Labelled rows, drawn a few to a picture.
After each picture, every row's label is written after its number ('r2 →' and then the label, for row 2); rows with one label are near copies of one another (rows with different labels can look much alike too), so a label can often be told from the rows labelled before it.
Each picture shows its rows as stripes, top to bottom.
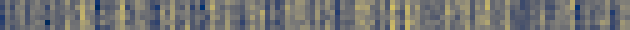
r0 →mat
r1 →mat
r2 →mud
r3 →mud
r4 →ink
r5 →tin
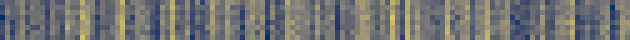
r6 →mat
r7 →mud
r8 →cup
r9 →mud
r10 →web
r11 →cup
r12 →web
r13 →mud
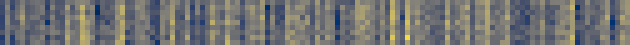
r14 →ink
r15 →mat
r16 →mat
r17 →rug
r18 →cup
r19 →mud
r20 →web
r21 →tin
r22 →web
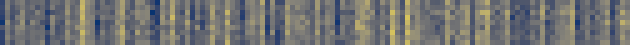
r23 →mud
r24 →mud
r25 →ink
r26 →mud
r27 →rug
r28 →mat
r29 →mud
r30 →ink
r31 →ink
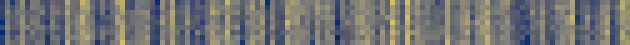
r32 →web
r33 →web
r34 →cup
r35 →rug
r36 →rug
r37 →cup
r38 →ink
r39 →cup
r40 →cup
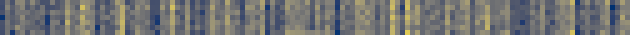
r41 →rug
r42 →mud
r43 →cup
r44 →ink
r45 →cup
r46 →mat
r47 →web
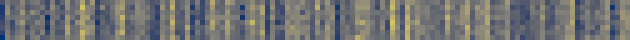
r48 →mat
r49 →mud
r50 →rug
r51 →cup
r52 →mat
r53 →tin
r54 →tin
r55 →rug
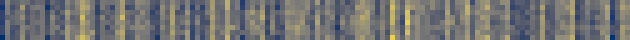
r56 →ink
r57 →ink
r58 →tin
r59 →mud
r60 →mud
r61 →cup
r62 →tin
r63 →ink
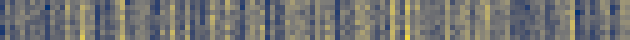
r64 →web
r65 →cup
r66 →rug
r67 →mat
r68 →mat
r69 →tin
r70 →mud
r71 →tin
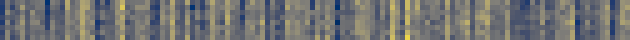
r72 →cup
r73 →cup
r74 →ink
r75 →ink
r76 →rug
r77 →mat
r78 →mud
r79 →tin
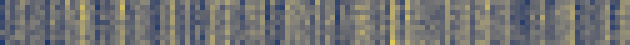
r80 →cup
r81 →mat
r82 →web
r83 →mud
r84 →rug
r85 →ink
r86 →mat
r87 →mat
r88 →ink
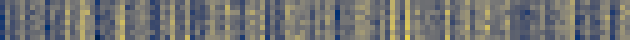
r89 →tin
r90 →web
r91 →cup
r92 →rug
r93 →tin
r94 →ink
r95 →mat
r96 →tin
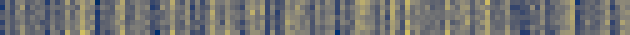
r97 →mat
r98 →mud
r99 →mat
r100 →mat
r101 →rug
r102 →mat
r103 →cup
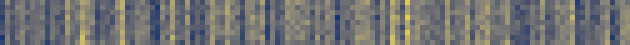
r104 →tin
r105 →web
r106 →cup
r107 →tin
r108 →tin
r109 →cup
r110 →cup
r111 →mud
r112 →ink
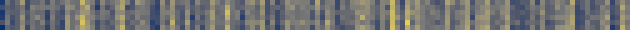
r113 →mud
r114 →web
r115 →ink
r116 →ink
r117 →tin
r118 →ink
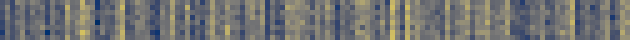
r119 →mat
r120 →tin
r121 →web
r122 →tin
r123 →mat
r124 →web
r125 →ink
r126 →cup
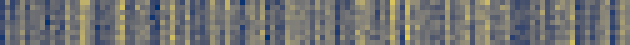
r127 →ink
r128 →web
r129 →tin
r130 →tin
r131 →ink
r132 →cup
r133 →rug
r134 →mud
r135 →rug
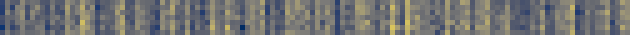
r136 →rug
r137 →mat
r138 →rug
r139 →web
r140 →mud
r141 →ink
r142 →tin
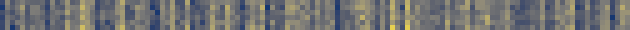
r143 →tin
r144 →rug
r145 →web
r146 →ink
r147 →cup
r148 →tin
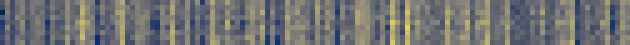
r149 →mat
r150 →mud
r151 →mud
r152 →mat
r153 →ink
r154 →tin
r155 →mud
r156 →mat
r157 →mat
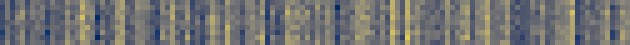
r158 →web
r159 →mud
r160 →rug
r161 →mat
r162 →mat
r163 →web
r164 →ink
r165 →rug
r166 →web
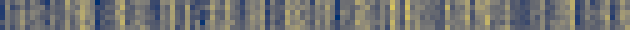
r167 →rug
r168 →tin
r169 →rug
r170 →rug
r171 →mat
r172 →tin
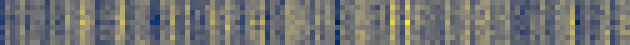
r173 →rug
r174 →tin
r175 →mat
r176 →web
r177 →tin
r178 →web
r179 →rug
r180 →mud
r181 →rug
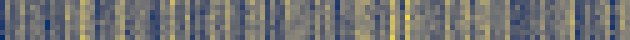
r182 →mud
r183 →rug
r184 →rug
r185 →tin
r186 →ink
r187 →ink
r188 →mat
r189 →mud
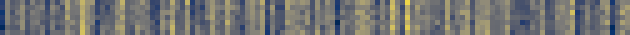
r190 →tin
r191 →cup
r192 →rug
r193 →tin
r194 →rug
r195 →mud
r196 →mud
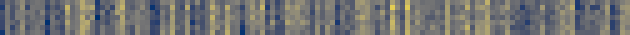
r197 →mat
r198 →tin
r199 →cup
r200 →mat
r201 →cup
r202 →ink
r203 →ink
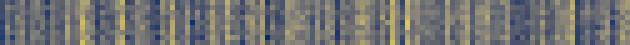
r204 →web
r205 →rug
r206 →ink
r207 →mat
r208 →mud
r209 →tin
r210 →rug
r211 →web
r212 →mud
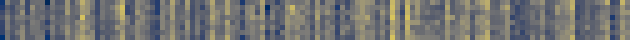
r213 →ink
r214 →web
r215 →web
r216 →mud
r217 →ink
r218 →rug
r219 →mat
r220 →ink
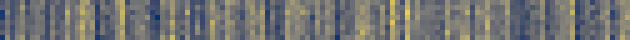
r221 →web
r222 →mat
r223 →tin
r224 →cup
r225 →mat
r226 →mat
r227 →mat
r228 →rug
